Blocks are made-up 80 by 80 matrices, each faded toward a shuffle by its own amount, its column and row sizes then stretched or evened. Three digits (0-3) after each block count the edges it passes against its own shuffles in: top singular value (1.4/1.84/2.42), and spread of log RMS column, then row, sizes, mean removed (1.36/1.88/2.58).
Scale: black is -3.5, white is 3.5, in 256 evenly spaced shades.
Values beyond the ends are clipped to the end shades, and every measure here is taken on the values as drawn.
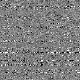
2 1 3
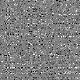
2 1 2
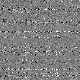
0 1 3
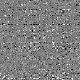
2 1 3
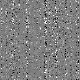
1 3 1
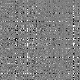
2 3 3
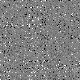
0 2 2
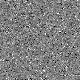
0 0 1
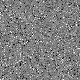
1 0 0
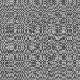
3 0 3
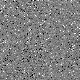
0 1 0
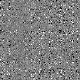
1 3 2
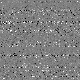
0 0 3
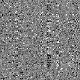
2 2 2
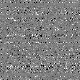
1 1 3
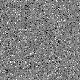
1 1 0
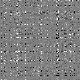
1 3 3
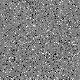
1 1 1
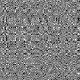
3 2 2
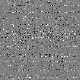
0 1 3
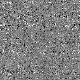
0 1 2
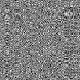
3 1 0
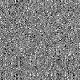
2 1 0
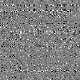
2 1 3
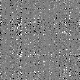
0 3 2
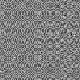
3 2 0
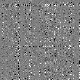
1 3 2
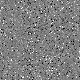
0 1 0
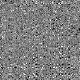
2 2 2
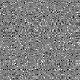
3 1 2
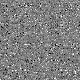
1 0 1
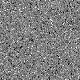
1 0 0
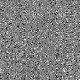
2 1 0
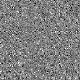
2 2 1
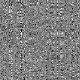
2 3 0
